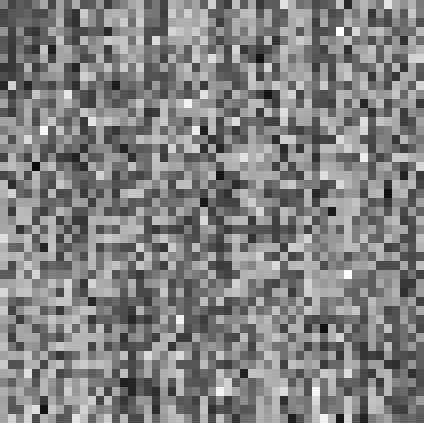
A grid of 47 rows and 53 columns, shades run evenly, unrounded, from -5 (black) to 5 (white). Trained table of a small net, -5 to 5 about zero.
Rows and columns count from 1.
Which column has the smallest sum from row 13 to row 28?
28
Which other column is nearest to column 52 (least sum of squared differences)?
8
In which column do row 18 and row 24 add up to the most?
33
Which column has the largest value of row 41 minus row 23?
26
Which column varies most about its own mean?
11
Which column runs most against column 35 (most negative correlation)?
17
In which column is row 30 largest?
35
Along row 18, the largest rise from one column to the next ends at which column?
46
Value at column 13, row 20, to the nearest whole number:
3
